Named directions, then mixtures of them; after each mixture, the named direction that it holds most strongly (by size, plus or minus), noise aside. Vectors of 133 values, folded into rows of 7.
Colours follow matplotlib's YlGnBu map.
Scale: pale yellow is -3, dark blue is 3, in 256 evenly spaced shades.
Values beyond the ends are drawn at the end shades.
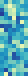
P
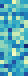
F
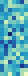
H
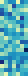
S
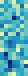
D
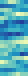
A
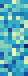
F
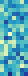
H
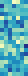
F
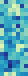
D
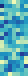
A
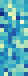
P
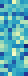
F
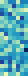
S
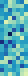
H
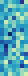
H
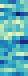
A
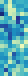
P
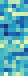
A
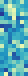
P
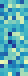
H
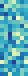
F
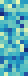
S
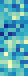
D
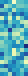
F
